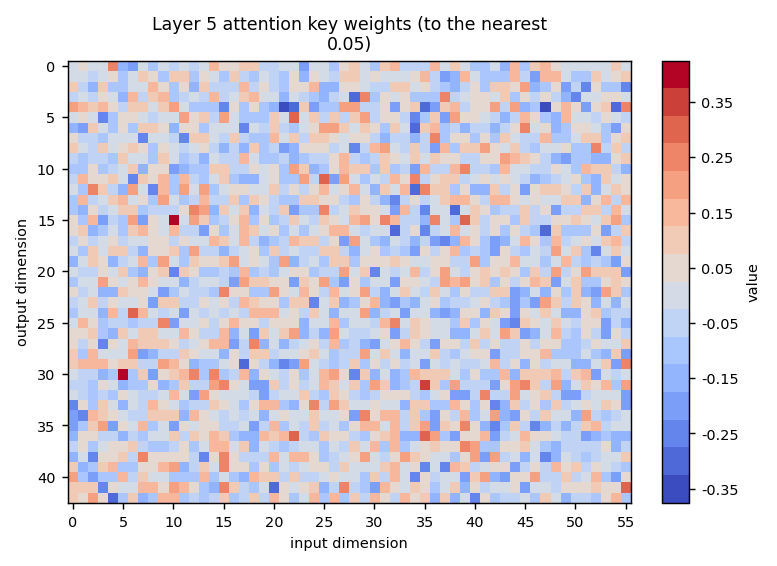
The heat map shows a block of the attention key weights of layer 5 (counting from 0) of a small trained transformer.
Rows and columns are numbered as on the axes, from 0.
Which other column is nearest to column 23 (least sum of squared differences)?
53
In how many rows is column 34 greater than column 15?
17
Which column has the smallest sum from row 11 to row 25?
44
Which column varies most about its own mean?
35
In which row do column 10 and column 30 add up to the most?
15
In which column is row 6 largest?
45
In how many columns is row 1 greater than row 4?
26
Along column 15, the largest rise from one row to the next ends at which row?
5
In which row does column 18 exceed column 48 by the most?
21
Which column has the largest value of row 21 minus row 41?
3
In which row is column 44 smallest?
25
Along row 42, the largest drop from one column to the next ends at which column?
4
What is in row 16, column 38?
0.15
